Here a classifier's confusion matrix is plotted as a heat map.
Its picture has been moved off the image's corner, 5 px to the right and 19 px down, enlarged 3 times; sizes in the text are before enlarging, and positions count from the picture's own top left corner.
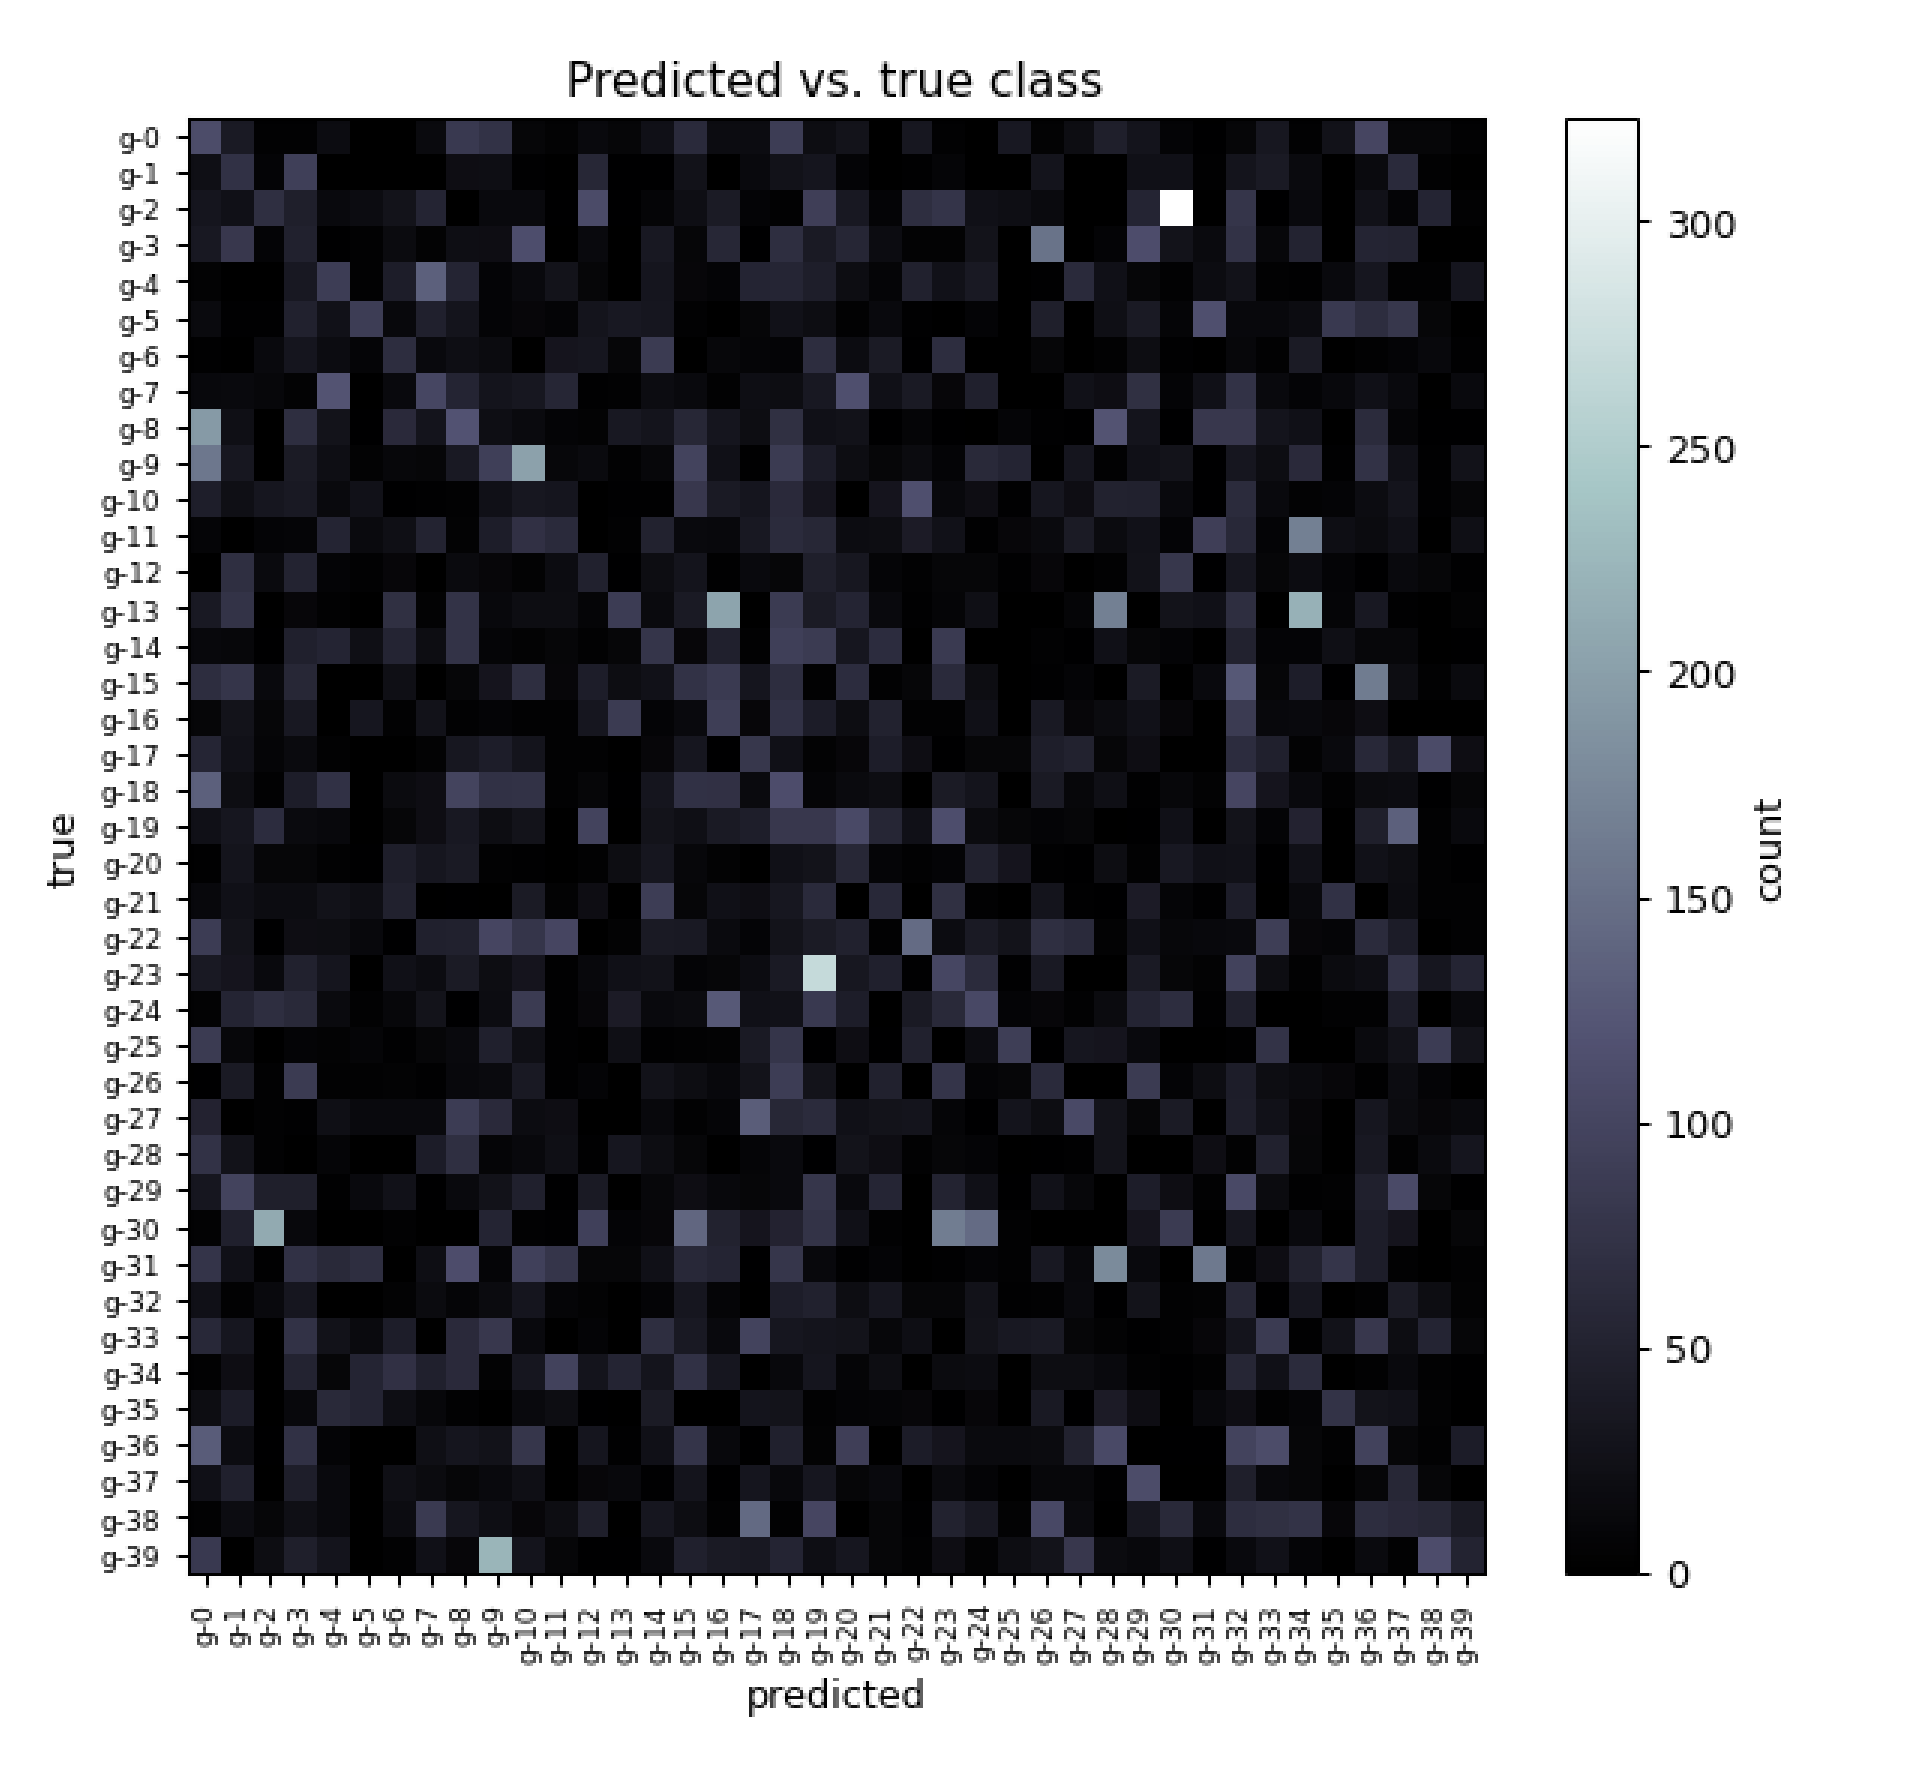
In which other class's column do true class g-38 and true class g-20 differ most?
g-17
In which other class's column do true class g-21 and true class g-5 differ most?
g-31
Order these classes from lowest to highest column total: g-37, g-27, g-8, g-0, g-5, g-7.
g-5, g-27, g-7, g-37, g-8, g-0
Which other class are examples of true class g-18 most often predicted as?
g-0
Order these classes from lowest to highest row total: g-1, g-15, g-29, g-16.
g-1, g-16, g-29, g-15
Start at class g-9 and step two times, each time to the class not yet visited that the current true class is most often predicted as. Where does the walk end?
g-22
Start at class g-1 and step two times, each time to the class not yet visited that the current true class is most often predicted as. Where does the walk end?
g-26
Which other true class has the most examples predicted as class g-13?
g-16
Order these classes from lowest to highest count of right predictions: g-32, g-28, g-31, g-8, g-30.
g-28, g-32, g-30, g-8, g-31
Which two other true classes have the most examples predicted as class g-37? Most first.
g-19, g-29
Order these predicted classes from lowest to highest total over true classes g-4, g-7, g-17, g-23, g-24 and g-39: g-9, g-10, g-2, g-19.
g-2, g-10, g-9, g-19
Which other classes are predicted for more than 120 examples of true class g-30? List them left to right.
g-2, g-15, g-23, g-24
